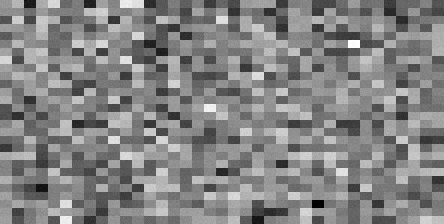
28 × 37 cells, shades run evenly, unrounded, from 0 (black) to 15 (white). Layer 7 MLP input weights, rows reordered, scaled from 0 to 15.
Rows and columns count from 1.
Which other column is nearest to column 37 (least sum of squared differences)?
36
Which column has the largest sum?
26
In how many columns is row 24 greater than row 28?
18
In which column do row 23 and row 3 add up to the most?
19
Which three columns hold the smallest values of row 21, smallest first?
24, 4, 9
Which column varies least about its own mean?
17
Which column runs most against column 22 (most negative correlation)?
6
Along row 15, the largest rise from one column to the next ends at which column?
35
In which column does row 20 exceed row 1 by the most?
3
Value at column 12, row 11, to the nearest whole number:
11
